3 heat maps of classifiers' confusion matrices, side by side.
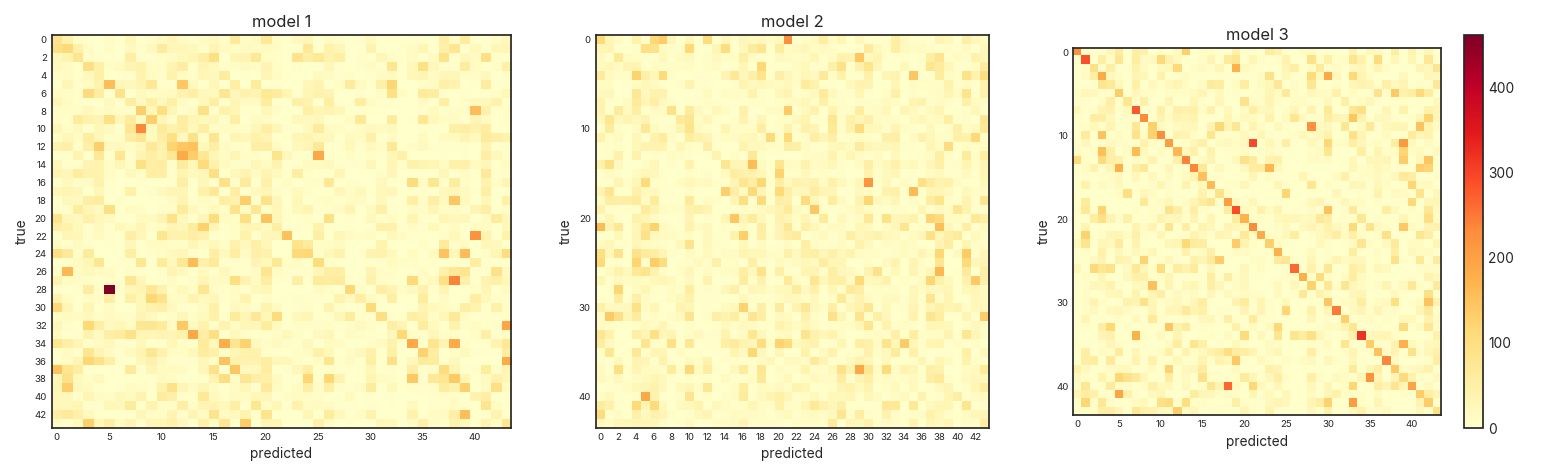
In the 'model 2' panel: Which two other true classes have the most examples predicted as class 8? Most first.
34, 37
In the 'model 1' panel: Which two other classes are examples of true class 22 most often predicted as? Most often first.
40, 10
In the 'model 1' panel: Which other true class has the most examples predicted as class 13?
33
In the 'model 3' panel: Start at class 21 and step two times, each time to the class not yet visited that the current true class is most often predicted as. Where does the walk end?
35
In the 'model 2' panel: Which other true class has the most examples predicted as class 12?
0
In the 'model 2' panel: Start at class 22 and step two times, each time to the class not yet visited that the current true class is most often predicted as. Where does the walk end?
30
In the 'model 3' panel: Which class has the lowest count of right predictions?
29
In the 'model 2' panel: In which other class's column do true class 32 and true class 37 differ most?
29
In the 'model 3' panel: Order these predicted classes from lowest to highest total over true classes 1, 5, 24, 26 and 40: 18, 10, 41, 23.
23, 41, 10, 18
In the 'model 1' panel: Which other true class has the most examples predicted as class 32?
5
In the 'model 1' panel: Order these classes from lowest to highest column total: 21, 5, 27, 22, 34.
22, 27, 21, 34, 5
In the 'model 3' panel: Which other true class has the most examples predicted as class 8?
25
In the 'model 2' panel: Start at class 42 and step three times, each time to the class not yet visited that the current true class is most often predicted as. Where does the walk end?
38
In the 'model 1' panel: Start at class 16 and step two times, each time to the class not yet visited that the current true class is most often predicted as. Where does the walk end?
38
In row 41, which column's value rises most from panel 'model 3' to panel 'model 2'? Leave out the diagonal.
4
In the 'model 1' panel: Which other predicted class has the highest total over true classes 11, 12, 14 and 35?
13
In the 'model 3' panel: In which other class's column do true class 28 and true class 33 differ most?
9
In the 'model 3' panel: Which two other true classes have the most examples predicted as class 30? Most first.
3, 19
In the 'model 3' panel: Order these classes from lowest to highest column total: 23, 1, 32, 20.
32, 23, 20, 1
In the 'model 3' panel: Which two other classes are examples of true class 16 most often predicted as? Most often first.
40, 28
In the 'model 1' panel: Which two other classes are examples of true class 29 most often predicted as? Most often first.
9, 10
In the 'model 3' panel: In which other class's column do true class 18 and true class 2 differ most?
19
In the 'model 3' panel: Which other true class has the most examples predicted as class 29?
27
